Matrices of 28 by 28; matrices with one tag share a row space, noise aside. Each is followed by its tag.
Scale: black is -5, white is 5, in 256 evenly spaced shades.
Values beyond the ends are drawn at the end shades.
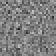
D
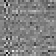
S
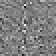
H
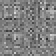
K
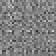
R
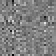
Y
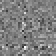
H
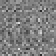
D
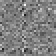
H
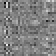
S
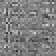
S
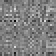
K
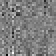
Y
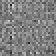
R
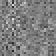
Y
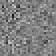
Y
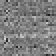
S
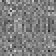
R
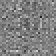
D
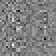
Y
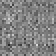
R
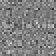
R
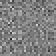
R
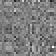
K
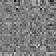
K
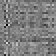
S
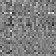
R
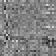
S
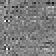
S
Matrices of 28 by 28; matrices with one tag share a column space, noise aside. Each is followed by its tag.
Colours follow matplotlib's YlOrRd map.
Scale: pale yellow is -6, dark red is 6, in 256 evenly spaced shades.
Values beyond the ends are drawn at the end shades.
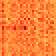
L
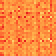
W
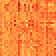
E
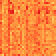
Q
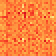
W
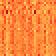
Q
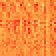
E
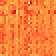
Q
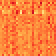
Q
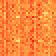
W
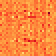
W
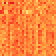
Q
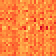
L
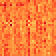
E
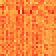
Q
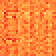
W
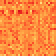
Q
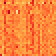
Q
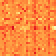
L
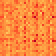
W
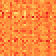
W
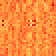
E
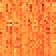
E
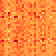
W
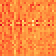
E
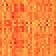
E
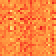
L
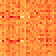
W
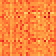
W
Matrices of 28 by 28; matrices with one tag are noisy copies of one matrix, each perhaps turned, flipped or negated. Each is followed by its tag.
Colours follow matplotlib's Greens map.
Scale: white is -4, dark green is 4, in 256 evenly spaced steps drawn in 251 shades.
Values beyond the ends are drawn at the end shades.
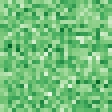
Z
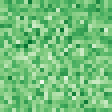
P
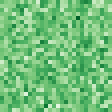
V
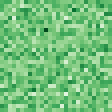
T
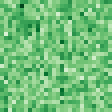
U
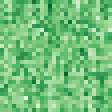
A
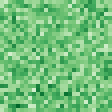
T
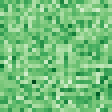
Z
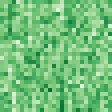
A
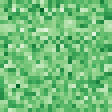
V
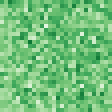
P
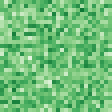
Z
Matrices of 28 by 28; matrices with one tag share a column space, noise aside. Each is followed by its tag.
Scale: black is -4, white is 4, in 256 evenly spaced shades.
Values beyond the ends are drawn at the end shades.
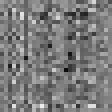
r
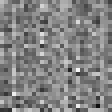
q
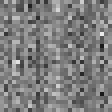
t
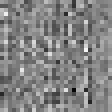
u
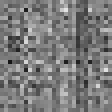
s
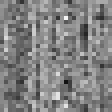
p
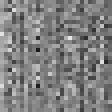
s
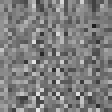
q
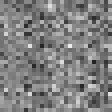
t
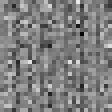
t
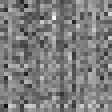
r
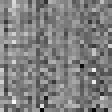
q
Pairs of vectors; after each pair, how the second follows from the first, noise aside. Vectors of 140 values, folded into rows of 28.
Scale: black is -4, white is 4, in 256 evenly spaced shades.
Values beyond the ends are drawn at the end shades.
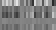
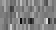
wrapped around, negated, partly zeroed.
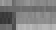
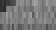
wrapped around, partly zeroed.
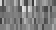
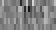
negated, partly zeroed.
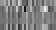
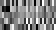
wrapped around, negated, scaled up.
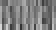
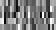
wrapped around, negated, scaled up.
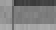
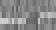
wrapped around, negated, partly zeroed.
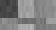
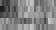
copied.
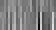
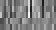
wrapped around, negated.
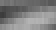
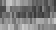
wrapped around, negated.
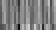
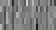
reversed, partly zeroed.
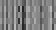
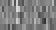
wrapped around, negated, partly zeroed.
